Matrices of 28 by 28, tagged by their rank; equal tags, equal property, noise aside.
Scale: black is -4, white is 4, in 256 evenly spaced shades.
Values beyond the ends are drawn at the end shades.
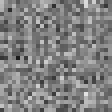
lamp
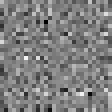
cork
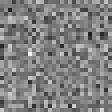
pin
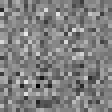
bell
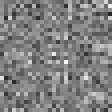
bell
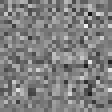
cork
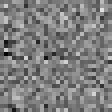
lamp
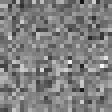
pin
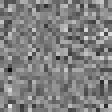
cork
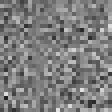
lamp
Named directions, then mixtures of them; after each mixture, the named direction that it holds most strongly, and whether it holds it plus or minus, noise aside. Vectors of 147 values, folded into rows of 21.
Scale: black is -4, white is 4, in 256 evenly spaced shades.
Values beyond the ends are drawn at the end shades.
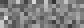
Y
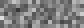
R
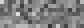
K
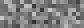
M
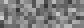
M, plus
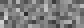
Y, plus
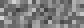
R, plus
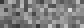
K, minus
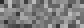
K, minus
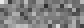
K, plus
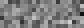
R, minus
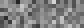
Y, minus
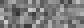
R, plus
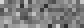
K, plus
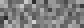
Y, minus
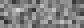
R, minus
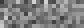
Y, plus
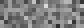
R, minus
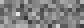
K, plus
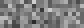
M, plus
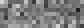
Y, minus
